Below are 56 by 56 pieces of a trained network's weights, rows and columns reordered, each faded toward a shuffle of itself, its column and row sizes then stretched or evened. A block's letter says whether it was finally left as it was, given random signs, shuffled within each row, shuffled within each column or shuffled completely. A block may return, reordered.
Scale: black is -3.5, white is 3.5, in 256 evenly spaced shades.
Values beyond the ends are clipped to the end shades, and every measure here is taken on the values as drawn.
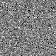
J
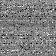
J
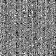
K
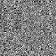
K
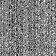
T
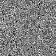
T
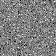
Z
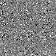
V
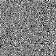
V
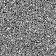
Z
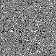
V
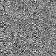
K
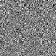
K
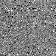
V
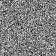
Z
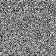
J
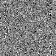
T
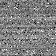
J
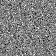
Z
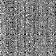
K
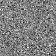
J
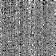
K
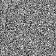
V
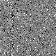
T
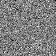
J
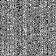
K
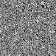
V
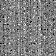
K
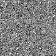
T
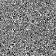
V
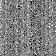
T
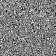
J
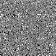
V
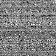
J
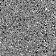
T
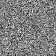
Z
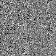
V
